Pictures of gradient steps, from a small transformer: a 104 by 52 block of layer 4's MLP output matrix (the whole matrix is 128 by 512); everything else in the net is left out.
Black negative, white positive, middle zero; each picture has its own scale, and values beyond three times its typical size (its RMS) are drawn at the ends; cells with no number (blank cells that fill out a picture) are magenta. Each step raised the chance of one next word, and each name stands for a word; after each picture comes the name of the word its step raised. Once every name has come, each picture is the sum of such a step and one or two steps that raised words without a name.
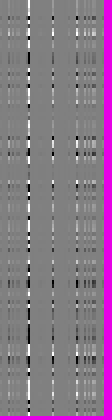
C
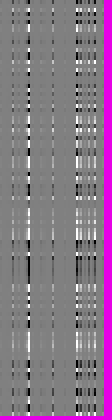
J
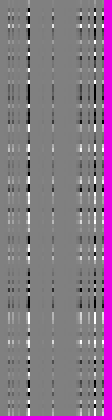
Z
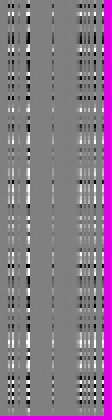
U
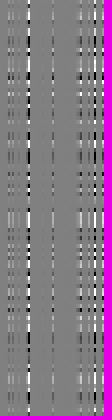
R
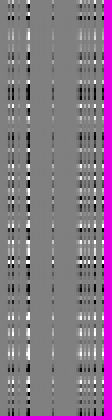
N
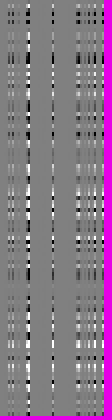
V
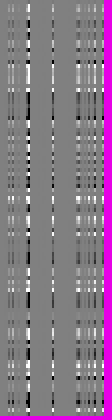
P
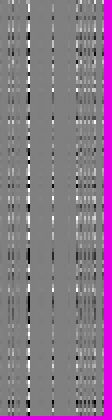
P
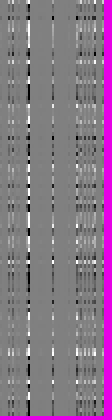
N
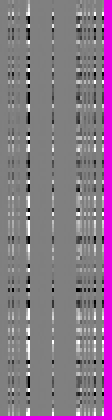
Z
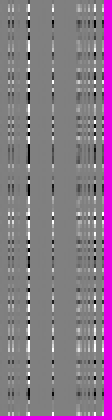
J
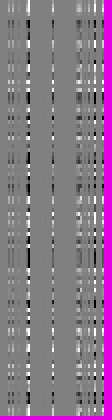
P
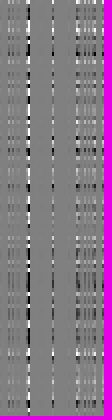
C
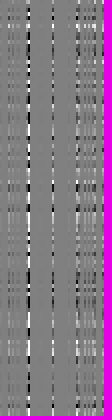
Z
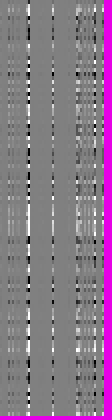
J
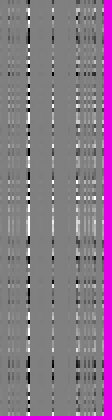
J
